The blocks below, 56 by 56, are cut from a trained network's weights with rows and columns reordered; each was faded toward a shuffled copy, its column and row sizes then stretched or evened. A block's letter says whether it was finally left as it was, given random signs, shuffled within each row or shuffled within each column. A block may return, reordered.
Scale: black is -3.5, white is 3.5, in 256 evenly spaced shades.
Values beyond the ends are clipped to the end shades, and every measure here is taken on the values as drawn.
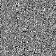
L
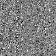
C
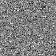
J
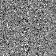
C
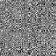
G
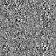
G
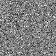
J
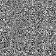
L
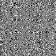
G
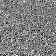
J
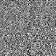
G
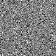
C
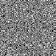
G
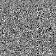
L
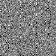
C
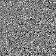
L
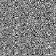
G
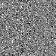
C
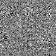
L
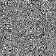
L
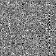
L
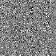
L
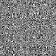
G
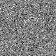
J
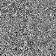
L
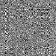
G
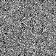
C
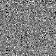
L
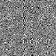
G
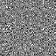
G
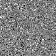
J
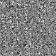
L
